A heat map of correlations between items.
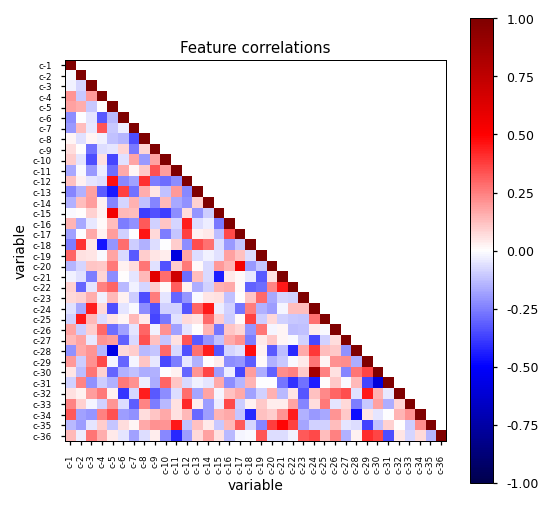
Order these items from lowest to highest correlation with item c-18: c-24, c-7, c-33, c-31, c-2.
c-7, c-33, c-31, c-24, c-2
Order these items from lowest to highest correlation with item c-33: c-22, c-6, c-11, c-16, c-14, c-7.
c-7, c-14, c-6, c-11, c-22, c-16
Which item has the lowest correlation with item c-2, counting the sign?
c-22
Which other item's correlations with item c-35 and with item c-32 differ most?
c-29
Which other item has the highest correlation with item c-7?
c-4
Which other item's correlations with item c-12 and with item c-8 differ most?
c-5
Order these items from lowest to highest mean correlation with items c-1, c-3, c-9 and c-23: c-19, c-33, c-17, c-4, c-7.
c-7, c-33, c-17, c-4, c-19
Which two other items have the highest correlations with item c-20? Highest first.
c-17, c-35
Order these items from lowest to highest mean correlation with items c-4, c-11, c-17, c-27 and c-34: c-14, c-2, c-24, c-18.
c-18, c-24, c-14, c-2
